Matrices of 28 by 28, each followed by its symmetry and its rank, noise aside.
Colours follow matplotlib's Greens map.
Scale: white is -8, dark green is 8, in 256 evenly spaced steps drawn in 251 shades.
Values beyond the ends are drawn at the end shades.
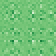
no symmetry, rank two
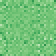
symmetric, rank three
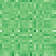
antisymmetric, rank two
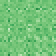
no symmetry, rank two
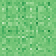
antisymmetric, rank two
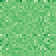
no symmetry, rank three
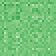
symmetric, rank three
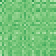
symmetric, rank two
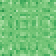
antisymmetric, rank two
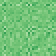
symmetric, rank three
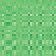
no symmetry, rank one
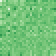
symmetric, rank two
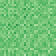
symmetric, rank three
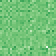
symmetric, rank three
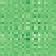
no symmetry, rank two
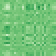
symmetric, rank one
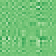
antisymmetric, rank two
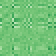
no symmetry, rank one
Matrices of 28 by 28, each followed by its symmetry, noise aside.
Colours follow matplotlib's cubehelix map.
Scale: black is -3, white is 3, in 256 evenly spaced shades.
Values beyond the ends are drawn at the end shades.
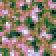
antisymmetric.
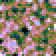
symmetric across the other diagonal.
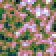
no symmetry.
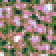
symmetric across the other diagonal.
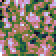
no symmetry.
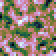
no symmetry.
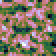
no symmetry.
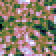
antisymmetric.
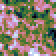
antisymmetric.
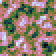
symmetric.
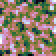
antisymmetric.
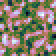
same after a half turn.
